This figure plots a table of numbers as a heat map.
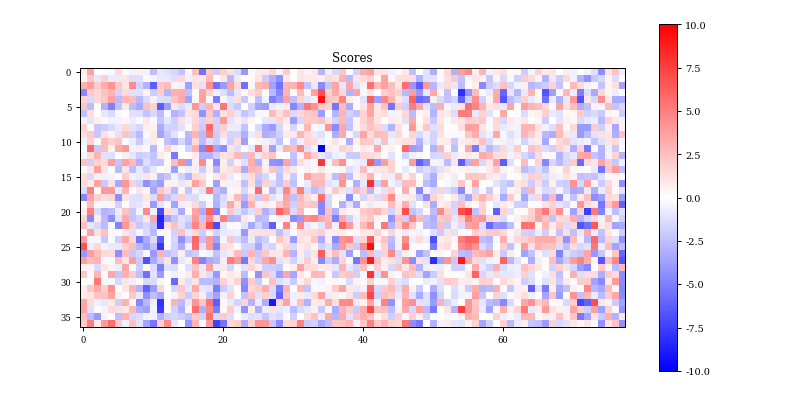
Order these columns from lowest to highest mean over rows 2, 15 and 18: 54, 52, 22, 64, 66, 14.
66, 54, 64, 14, 52, 22
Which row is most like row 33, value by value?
22
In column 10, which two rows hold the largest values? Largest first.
21, 5
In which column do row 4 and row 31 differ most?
34
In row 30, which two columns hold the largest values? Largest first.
2, 76
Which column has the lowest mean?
19
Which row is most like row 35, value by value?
8
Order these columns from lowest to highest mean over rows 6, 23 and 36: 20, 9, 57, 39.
9, 20, 39, 57
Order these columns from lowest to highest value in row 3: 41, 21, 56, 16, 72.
21, 72, 16, 41, 56
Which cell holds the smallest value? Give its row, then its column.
11, 34
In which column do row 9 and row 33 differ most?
73
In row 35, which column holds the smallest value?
71
